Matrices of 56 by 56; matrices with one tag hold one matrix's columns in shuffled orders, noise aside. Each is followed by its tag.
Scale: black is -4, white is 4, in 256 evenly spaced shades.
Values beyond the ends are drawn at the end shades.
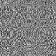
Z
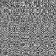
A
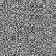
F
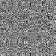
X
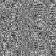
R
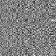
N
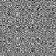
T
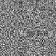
Z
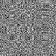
F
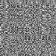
F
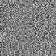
R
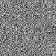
F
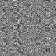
T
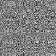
X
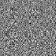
Z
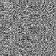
F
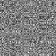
X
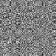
X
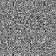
X
